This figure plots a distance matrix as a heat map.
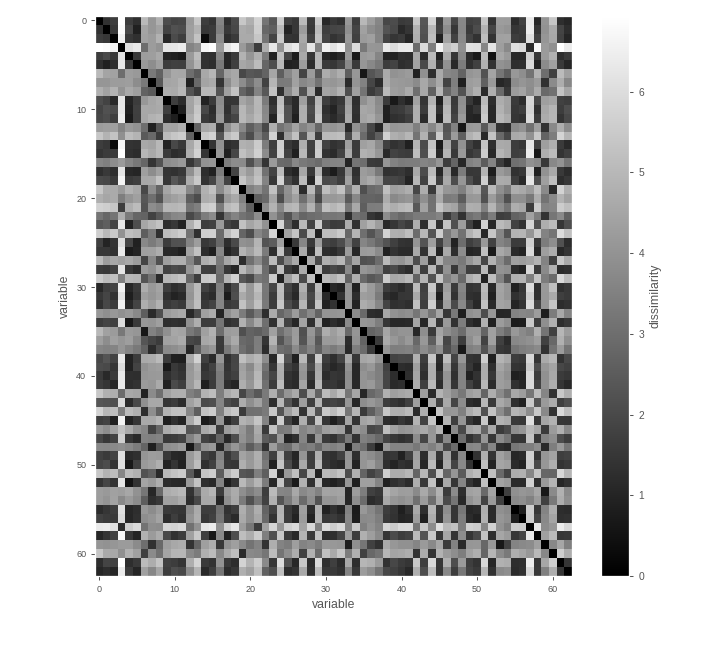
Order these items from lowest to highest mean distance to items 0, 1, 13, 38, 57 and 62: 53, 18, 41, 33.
41, 18, 33, 53
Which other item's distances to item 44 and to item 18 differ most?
61
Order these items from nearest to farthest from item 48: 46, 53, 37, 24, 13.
37, 53, 46, 13, 24
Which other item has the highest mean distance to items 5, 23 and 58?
3
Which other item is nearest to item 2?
14
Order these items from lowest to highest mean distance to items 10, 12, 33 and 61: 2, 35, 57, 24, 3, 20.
2, 20, 35, 24, 57, 3
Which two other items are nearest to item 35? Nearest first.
6, 42
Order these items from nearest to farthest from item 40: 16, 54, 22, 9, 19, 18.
9, 18, 22, 16, 54, 19
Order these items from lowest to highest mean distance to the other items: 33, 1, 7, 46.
1, 33, 7, 46
